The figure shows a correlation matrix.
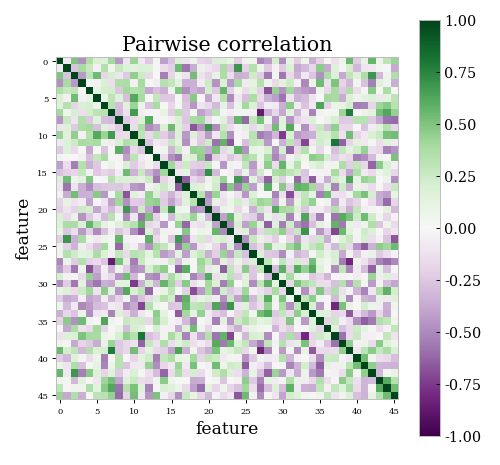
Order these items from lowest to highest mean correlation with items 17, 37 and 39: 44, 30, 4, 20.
30, 20, 4, 44
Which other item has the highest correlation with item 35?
6
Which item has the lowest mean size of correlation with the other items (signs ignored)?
36
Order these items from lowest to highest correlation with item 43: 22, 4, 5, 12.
22, 12, 5, 4
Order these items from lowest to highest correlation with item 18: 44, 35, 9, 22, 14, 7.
9, 35, 44, 14, 22, 7
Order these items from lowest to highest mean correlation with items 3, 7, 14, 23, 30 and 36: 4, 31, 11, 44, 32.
4, 11, 31, 44, 32
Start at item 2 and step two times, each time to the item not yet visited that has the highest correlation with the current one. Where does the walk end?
0
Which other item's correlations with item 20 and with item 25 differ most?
13
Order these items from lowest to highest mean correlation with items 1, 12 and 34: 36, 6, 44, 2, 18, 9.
44, 2, 9, 36, 6, 18
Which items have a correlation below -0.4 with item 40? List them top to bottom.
6, 13, 25, 35
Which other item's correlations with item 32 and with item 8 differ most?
25
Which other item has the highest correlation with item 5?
10
